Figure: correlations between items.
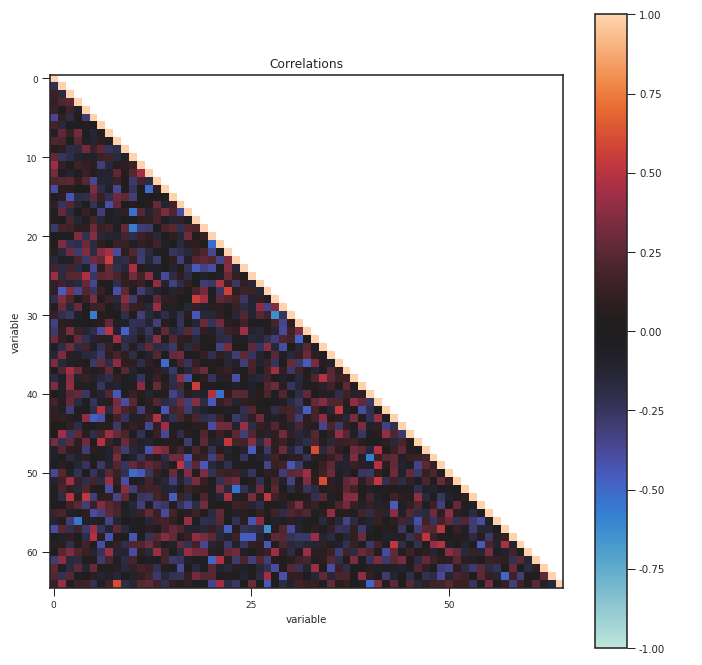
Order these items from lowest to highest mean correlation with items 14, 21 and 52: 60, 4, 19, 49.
49, 60, 19, 4
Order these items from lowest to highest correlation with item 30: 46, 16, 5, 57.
5, 57, 16, 46
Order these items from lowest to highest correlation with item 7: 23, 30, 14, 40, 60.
14, 30, 40, 60, 23
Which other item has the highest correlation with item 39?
18
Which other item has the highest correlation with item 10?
24
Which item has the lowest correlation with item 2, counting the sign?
15
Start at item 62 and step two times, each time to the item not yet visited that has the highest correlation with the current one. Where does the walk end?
47
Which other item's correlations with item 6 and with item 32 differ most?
42
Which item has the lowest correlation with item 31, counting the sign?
33
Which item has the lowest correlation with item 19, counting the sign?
10
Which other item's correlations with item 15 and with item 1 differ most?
61
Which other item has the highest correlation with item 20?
40
